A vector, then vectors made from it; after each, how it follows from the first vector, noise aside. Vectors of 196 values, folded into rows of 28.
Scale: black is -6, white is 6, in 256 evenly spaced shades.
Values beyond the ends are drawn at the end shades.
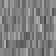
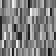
reversed, negated, scaled up.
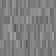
reversed, negated, shrunk.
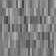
wrapped around, negated.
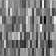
scaled up.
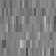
negated, partly zeroed.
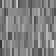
wrapped around.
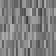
wrapped around, negated.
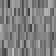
wrapped around, negated.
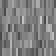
wrapped around.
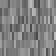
wrapped around.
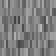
copied.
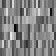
reversed, negated, scaled up.
